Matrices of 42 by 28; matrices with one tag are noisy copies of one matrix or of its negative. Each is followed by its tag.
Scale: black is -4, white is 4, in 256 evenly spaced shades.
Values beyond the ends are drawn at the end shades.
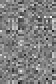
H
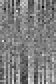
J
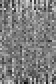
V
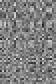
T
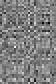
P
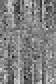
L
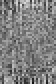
V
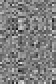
H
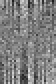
J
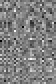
T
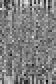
V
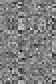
H
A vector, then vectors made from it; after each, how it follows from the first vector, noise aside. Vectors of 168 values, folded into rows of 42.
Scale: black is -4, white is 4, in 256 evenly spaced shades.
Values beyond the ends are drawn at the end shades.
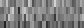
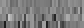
partly zeroed.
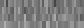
negated, shrunk.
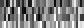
negated, scaled up.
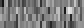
wrapped around.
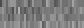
negated, shrunk.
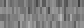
reversed, shrunk.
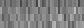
reversed, shrunk.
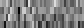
copied.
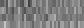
negated, shrunk.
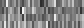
sign-scrambled.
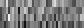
copied.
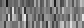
sign-scrambled.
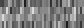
wrapped around.
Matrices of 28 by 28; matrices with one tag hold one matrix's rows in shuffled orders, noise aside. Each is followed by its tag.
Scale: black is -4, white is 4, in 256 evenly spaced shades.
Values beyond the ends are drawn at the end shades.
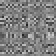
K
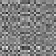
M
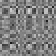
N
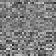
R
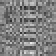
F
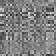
K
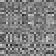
K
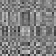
M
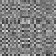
M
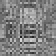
F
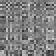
K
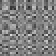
N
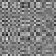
M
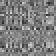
K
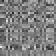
K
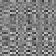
N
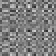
N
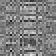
F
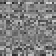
R
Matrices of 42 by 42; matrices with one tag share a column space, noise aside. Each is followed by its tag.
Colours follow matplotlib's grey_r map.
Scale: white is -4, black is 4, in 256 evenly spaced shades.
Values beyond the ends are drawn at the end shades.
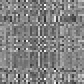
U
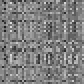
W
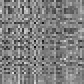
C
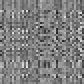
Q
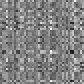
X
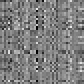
X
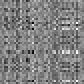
X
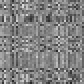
U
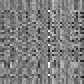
Q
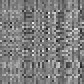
Q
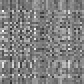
Q
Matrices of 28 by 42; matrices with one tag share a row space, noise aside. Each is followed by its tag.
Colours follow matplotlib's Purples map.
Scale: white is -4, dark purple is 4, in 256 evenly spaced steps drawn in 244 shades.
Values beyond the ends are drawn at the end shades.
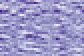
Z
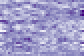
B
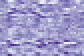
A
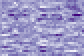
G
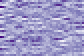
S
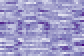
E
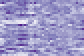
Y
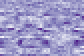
E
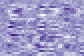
A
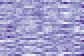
E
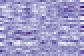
B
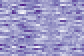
Z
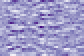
A
